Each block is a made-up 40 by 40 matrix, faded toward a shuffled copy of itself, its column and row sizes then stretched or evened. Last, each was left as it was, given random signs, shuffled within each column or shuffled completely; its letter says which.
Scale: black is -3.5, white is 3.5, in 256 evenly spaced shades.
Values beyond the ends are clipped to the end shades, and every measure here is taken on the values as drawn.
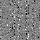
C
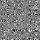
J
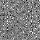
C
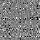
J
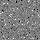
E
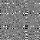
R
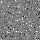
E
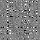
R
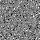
E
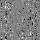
C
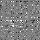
J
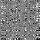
R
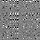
R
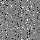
C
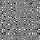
R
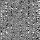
C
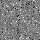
E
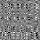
R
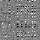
R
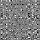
R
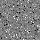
E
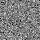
E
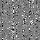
C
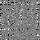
J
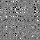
J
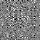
R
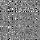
J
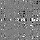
R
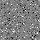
E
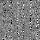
C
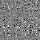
J
